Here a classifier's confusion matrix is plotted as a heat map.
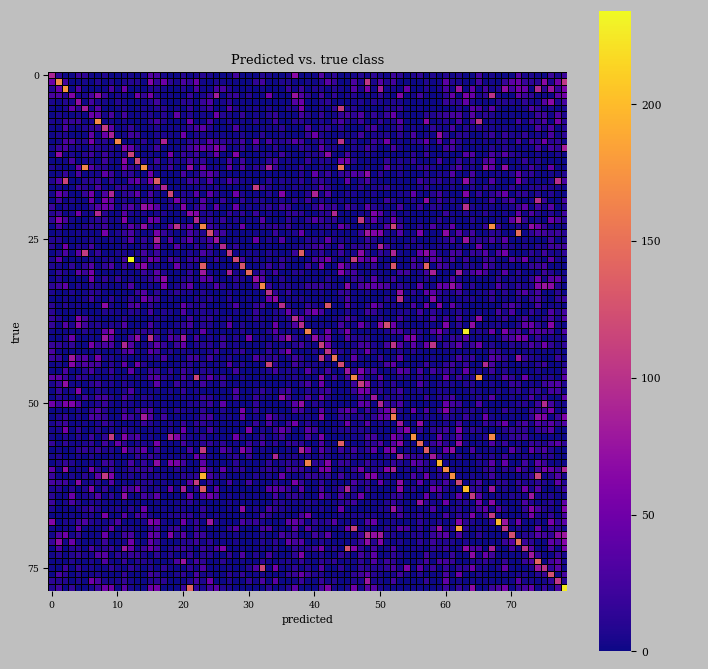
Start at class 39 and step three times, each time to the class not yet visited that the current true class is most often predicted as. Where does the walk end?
67
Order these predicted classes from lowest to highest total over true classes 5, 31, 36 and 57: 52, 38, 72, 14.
72, 14, 52, 38
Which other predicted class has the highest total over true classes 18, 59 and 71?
39
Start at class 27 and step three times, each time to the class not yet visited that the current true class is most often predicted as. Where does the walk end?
52
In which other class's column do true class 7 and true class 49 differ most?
65
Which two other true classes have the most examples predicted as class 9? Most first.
55, 18
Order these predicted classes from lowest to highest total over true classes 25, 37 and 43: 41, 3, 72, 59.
59, 72, 3, 41
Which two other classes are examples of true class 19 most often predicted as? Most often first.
74, 57
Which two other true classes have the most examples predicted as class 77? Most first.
16, 70
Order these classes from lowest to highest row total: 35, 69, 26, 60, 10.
26, 35, 69, 10, 60
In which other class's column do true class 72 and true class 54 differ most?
45
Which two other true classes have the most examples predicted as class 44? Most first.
14, 56
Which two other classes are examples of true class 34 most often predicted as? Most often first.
53, 58
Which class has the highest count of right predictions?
78
